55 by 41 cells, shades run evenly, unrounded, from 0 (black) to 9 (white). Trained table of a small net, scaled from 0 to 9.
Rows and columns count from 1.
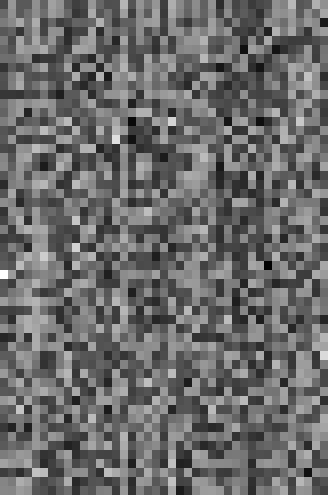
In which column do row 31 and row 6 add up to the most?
1
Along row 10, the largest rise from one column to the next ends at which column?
25
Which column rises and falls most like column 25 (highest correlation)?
7
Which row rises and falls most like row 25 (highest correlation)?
46
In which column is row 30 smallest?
34
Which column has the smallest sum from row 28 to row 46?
14
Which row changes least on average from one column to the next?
12
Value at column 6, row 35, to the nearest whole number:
4
